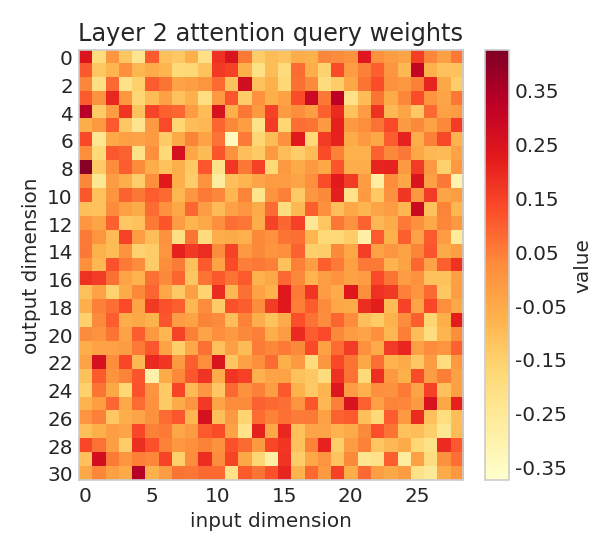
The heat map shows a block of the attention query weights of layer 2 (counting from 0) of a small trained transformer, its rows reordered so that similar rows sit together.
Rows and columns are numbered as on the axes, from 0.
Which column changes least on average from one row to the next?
16
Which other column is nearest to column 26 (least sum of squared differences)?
24
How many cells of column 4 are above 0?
13
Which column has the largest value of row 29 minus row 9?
1
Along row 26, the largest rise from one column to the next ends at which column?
9
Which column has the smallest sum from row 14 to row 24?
27
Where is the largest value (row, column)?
8, 0
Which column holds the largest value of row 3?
19
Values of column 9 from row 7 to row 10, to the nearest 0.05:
-0.1 0.1 0 0.05
